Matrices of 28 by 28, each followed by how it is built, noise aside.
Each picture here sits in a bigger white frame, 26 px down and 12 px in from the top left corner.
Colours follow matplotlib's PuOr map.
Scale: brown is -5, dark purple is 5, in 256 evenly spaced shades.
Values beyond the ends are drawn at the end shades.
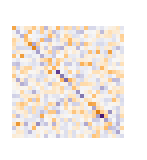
diagonal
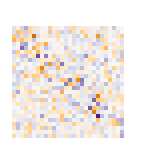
banded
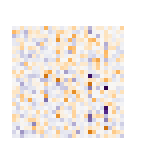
uneven columns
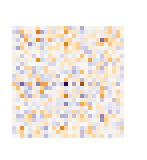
low rank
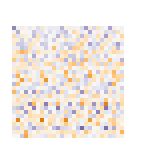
repeating columns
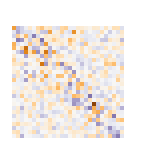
banded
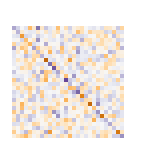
diagonal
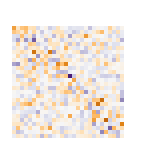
banded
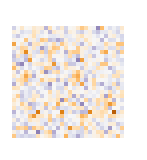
repeating columns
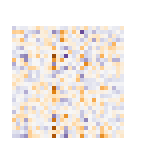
low rank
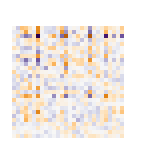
low rank
